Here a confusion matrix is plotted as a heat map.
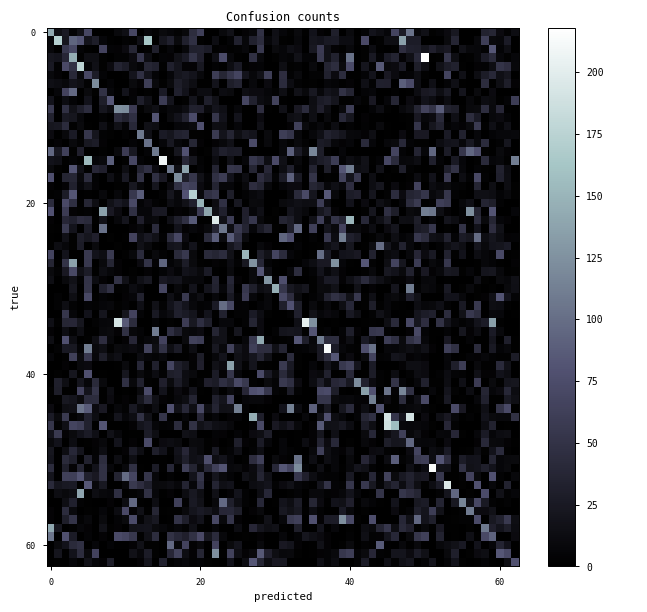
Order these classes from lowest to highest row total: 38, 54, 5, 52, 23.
38, 54, 5, 23, 52
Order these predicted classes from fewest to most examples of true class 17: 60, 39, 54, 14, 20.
54, 20, 60, 14, 39
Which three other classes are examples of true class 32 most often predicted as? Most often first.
23, 24, 57
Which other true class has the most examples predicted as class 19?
22
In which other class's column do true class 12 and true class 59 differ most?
0
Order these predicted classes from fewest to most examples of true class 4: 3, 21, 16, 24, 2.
21, 24, 16, 3, 2
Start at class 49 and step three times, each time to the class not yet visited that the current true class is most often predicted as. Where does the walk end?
3
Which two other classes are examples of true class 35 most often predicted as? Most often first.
14, 49
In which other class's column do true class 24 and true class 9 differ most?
10
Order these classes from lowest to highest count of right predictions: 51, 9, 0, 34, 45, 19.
9, 0, 19, 45, 34, 51
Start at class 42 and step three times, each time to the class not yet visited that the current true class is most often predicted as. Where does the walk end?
13
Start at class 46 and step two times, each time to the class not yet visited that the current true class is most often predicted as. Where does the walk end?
48
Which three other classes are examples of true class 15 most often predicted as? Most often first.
5, 62, 8
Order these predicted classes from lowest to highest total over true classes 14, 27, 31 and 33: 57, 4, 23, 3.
4, 23, 57, 3
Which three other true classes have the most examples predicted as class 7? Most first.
21, 23, 46
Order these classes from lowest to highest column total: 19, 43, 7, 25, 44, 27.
44, 25, 7, 43, 27, 19
